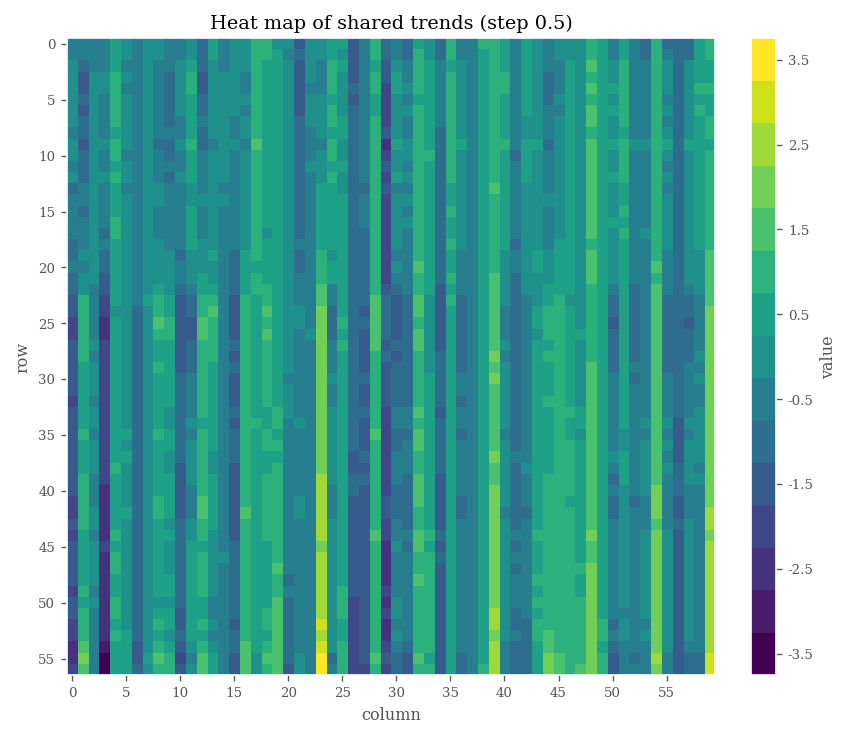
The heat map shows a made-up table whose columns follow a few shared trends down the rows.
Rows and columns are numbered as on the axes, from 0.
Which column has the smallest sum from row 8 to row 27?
29
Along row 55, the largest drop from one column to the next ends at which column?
24
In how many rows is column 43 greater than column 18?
3
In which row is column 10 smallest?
55
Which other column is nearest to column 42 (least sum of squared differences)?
58
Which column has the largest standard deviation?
23
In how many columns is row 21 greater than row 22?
11
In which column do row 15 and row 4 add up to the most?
48
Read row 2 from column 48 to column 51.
1.5 0.5 0 1
